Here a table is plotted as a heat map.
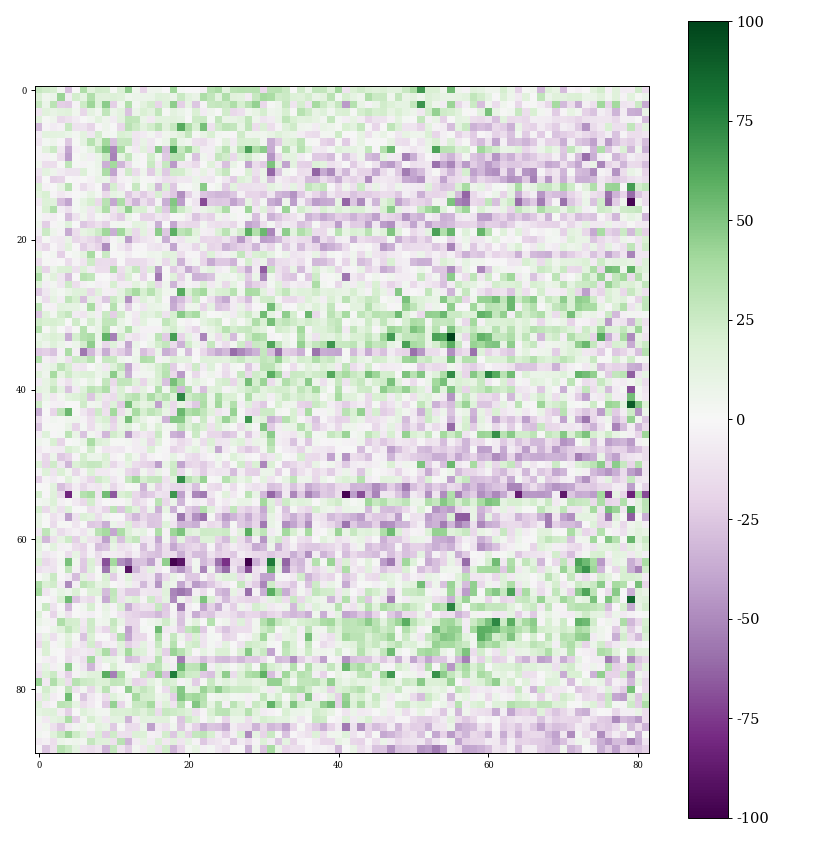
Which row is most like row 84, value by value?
37
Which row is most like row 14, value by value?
76
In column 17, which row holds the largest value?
63
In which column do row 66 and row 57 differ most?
56
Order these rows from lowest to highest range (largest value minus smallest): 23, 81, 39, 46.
23, 39, 81, 46
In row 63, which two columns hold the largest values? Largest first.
31, 72
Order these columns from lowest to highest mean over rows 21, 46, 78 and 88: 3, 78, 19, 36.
19, 78, 3, 36
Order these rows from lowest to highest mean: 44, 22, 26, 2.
22, 44, 26, 2
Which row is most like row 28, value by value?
46
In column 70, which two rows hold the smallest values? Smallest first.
54, 15
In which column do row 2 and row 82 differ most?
41
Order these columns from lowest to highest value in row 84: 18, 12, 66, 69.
12, 69, 66, 18
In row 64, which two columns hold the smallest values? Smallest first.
12, 28
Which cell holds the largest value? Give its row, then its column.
33, 55
